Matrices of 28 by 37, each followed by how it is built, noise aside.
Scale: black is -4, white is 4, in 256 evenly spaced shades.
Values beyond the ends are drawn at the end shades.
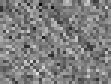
Toeplitz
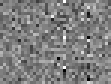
uneven columns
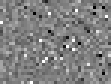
sparse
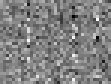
uneven columns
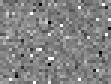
sparse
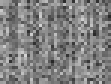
blocks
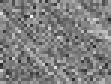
Toeplitz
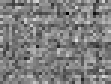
blocks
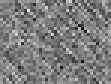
Toeplitz
